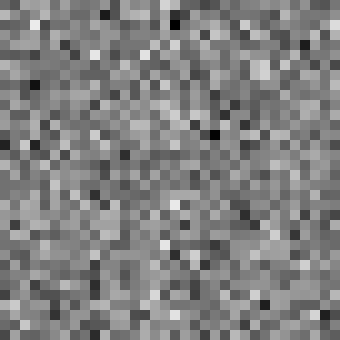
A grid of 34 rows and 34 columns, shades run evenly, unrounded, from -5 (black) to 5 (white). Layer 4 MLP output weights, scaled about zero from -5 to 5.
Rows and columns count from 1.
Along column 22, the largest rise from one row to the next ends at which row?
15
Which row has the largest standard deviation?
3
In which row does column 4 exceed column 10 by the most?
20
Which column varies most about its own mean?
18
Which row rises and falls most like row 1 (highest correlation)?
25
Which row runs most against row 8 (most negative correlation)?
10
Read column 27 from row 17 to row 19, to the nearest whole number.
0 -2 0
